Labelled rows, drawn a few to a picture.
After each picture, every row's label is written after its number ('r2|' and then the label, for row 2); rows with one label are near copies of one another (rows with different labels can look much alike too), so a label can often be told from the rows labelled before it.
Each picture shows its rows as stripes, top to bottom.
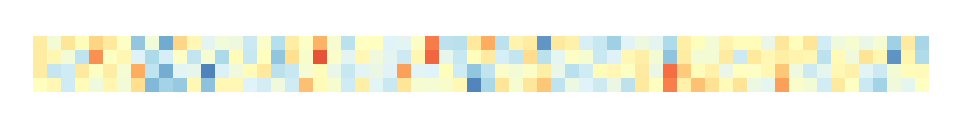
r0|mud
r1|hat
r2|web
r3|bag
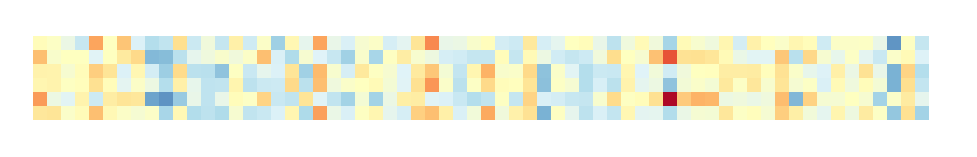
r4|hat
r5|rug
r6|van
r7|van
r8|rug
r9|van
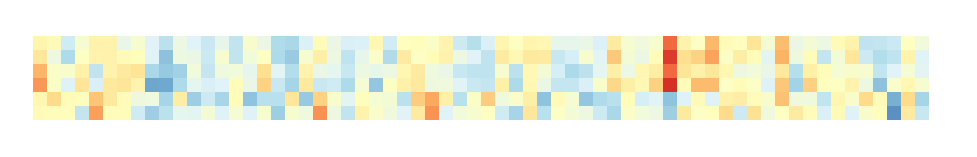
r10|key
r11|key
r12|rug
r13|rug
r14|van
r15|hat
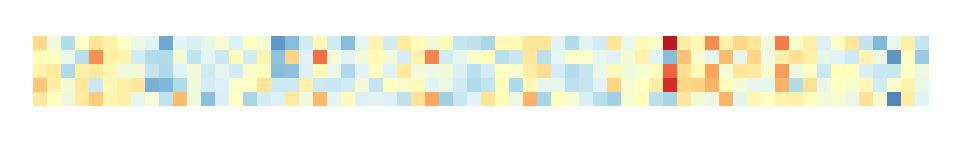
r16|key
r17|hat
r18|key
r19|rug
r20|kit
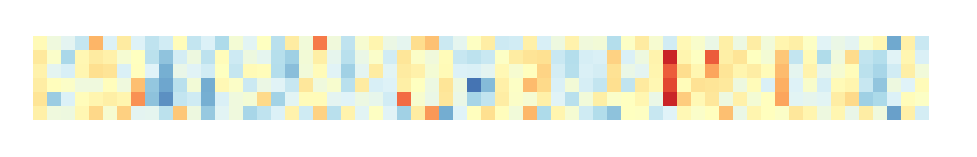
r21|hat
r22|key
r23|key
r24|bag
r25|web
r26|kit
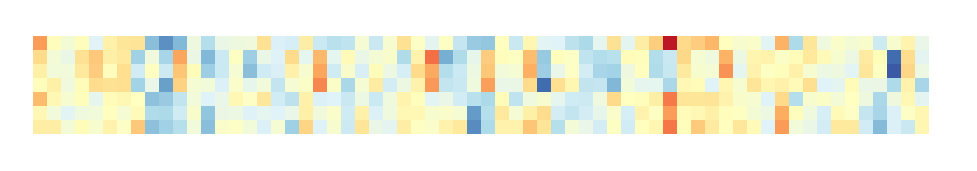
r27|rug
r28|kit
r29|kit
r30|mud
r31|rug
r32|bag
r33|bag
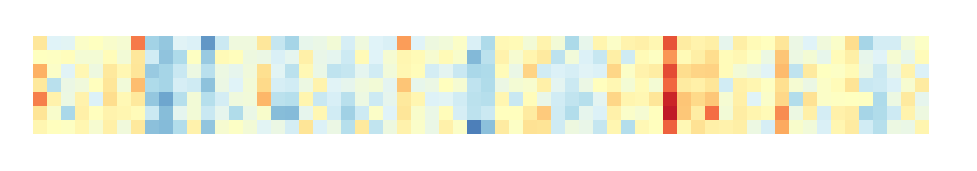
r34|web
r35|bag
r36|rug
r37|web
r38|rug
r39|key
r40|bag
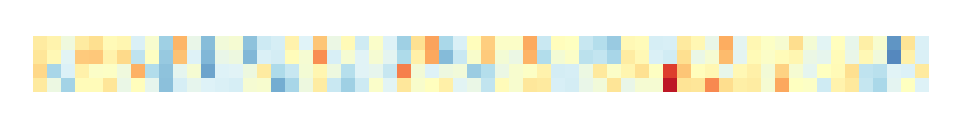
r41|kit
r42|kit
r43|web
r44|key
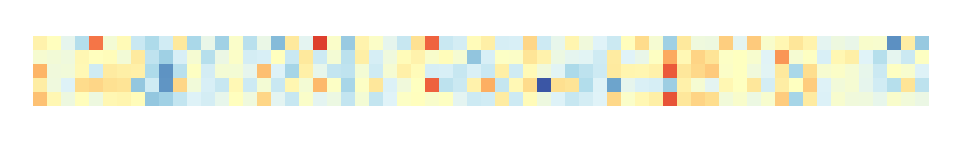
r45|hat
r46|bag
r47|rug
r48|mud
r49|rug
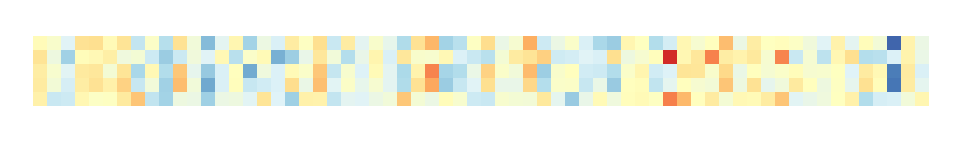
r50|kit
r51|key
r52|kit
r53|kit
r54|web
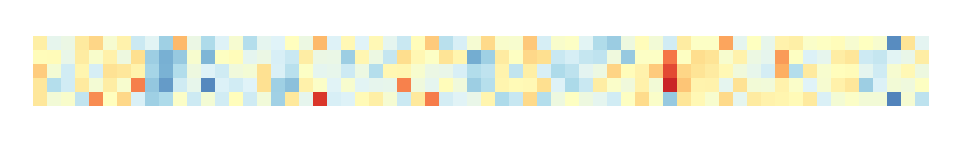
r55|kit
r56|bag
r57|rug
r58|web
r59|hat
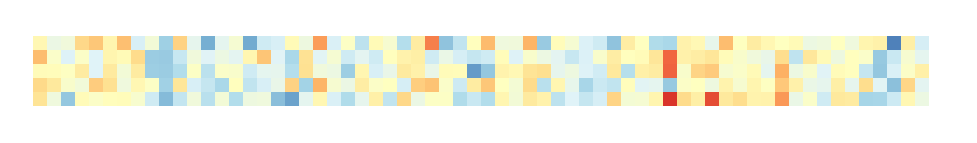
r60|kit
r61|rug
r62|bag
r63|van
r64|key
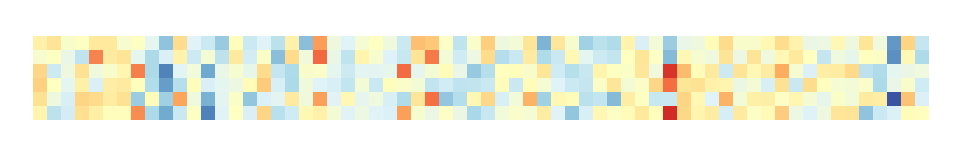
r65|van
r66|hat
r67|web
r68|rug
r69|kit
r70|web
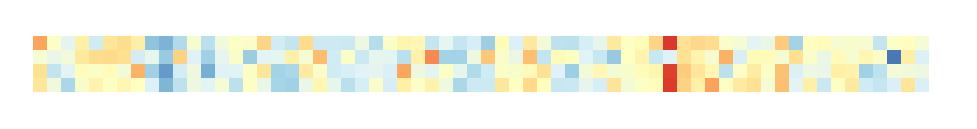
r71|rug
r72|kit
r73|web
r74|key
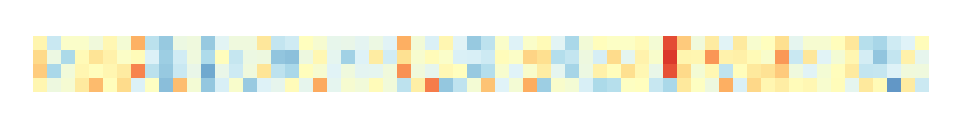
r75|web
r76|key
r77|web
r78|kit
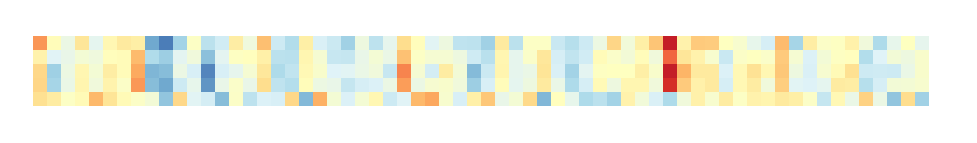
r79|rug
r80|web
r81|web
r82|web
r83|van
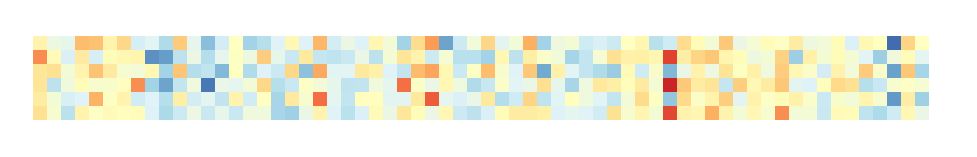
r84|kit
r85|rug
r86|van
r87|web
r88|hat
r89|key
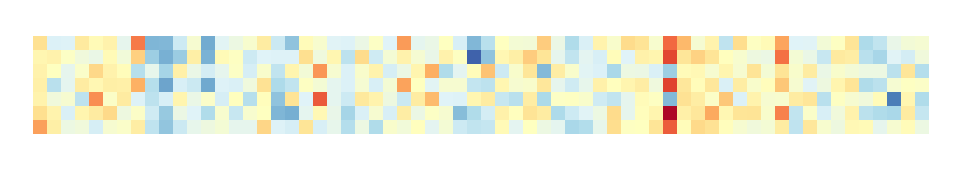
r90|web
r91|bag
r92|mud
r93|web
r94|hat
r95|key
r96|rug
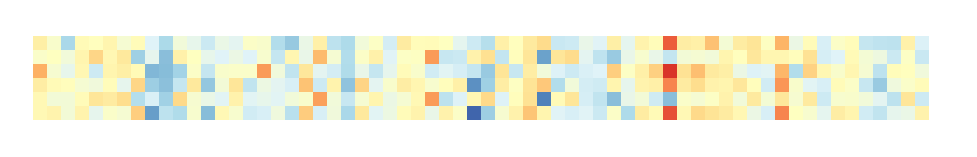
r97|key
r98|mud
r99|rug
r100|bag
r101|mud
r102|bag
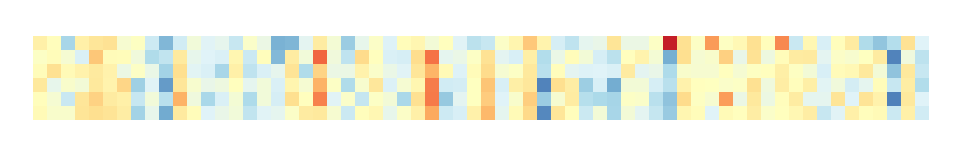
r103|key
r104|hat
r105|van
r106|mud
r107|kit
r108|mud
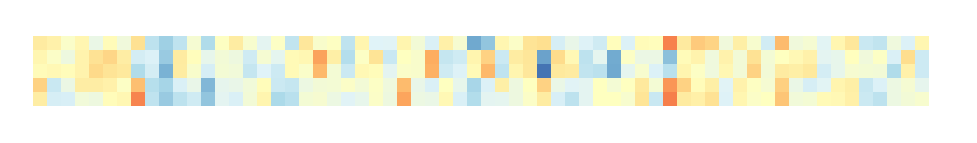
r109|bag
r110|mud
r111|mud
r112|web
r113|web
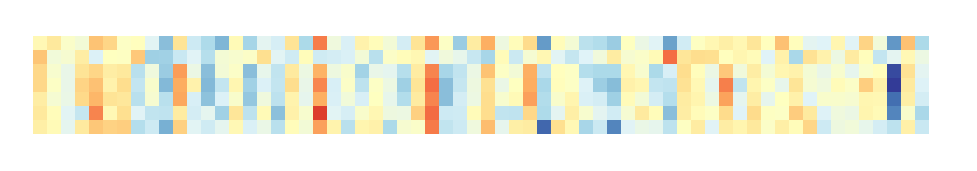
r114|van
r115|rug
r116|kit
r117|kit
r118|kit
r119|hat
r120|mud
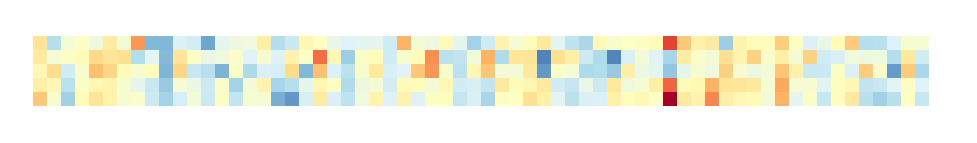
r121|web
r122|mud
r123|van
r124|key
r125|key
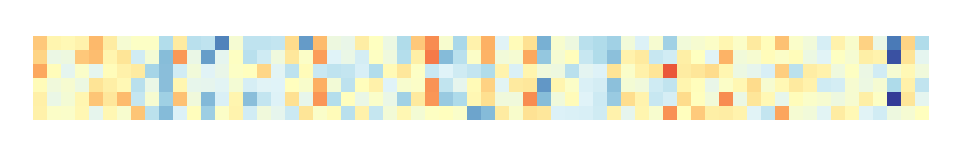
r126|van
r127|kit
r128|rug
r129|mud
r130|kit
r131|bag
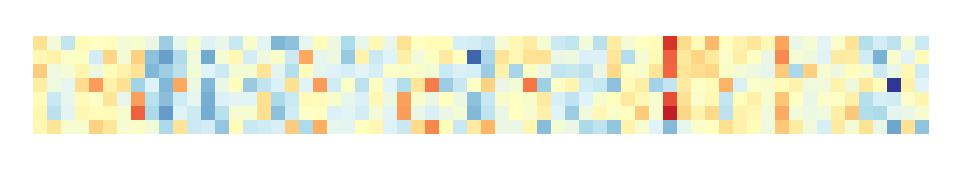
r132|key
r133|bag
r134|rug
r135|kit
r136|web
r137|web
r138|van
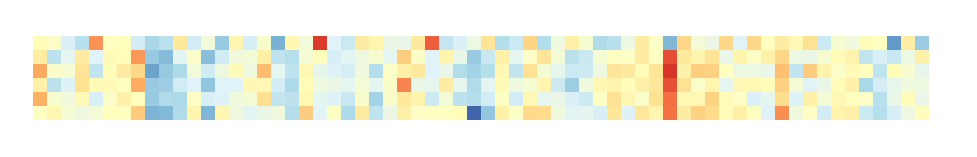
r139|hat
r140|web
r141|rug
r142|web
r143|rug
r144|bag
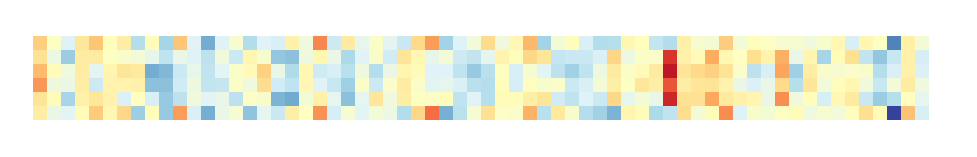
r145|kit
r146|key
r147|rug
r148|rug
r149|key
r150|kit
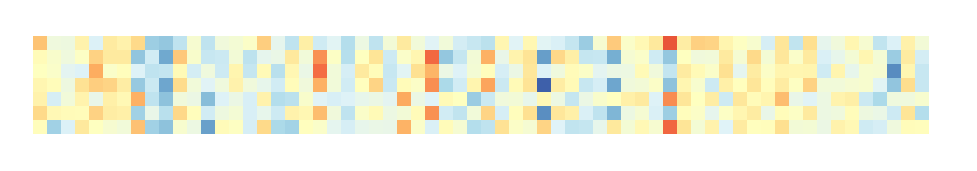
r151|rug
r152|mud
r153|hat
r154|mud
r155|web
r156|mud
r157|web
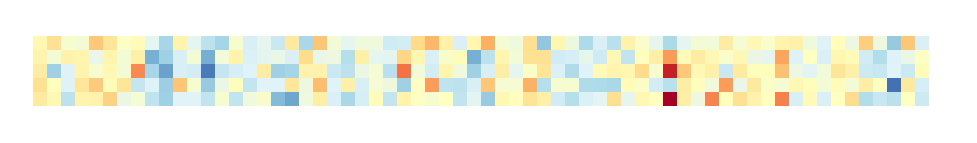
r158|van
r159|bag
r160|web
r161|kit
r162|key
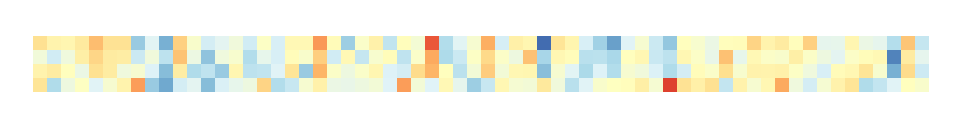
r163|mud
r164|kit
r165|van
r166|web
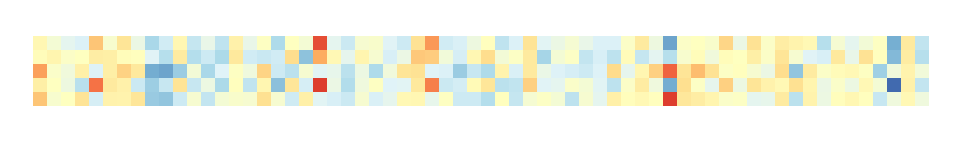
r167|hat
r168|van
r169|rug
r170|hat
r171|rug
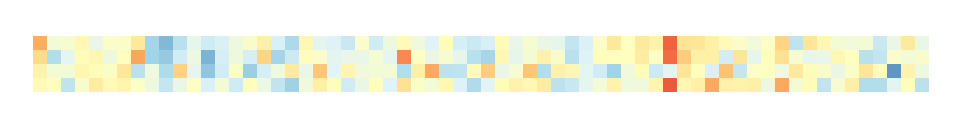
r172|rug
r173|web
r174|kit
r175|key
